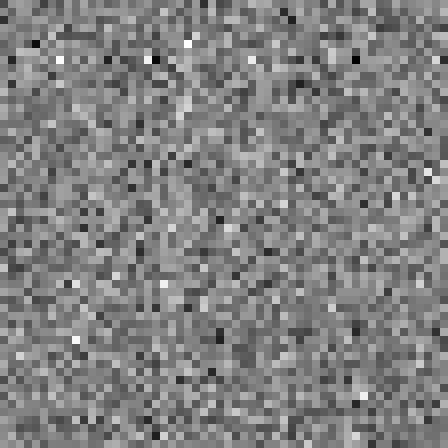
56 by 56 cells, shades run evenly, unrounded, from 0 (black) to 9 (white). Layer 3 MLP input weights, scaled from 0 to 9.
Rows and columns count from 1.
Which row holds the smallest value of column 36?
2
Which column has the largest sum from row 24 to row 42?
22
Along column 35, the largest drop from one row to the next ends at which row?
39
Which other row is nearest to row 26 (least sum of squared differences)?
9
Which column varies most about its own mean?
24
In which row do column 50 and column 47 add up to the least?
56
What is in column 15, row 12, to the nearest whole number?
5
